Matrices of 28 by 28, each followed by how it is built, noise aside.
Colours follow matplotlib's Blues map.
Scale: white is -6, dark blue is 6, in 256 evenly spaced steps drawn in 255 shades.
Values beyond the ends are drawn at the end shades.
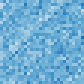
Hankel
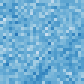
Hankel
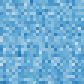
repeating columns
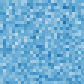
noise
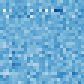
uneven rows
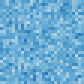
repeating rows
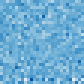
uneven rows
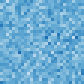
Hankel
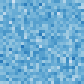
noise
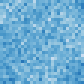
smooth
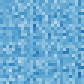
repeating rows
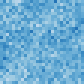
smooth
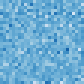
uneven rows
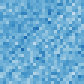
Hankel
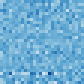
uneven rows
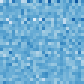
uneven rows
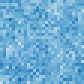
smooth
